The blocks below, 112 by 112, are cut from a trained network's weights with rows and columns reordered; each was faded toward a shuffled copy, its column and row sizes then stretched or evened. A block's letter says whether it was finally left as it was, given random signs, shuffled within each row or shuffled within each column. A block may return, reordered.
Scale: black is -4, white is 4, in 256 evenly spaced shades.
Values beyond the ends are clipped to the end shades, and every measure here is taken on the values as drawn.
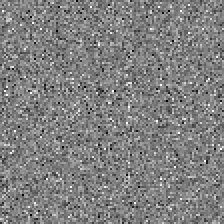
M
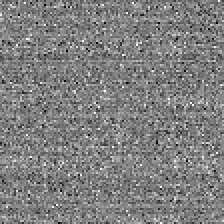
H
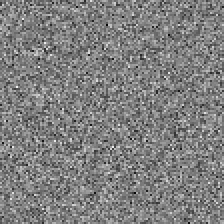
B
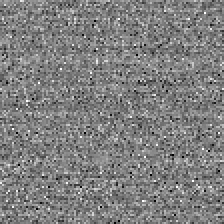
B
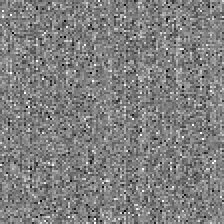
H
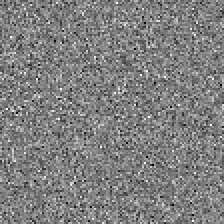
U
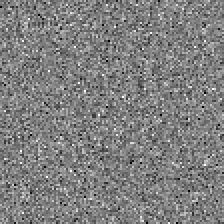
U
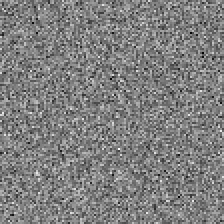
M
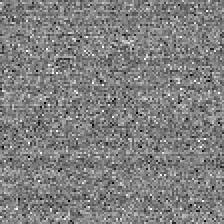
B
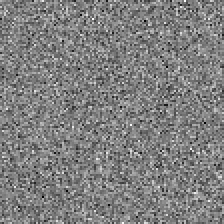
B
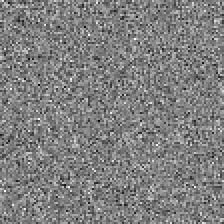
M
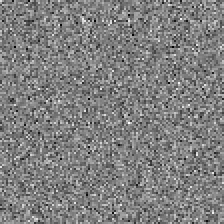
H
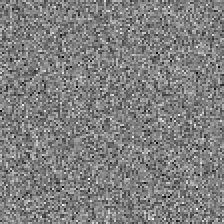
U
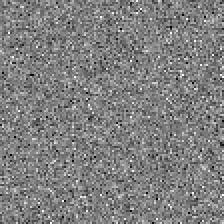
U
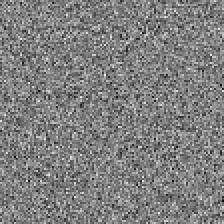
H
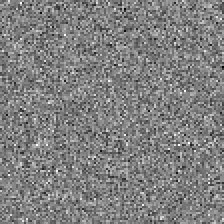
M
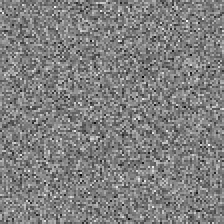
U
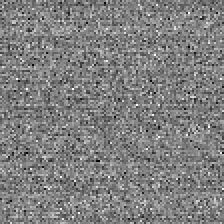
B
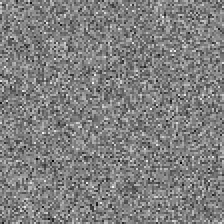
B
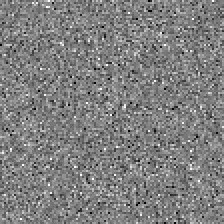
B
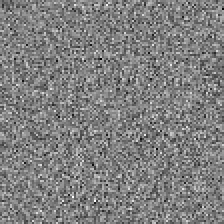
H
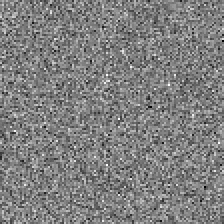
U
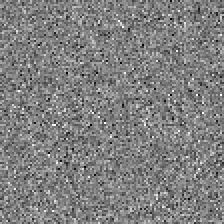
M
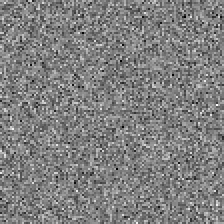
M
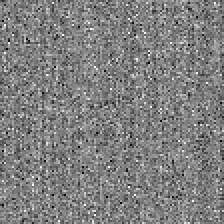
U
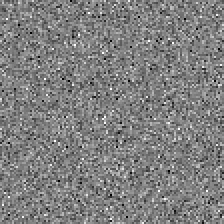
U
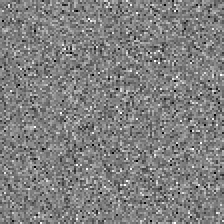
M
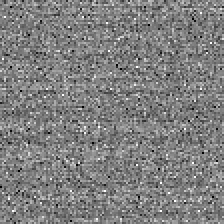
B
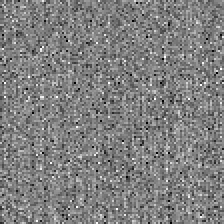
H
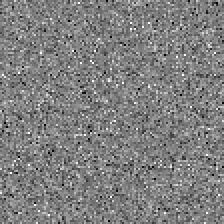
B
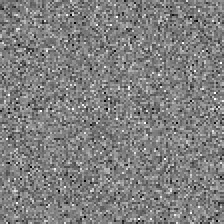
M
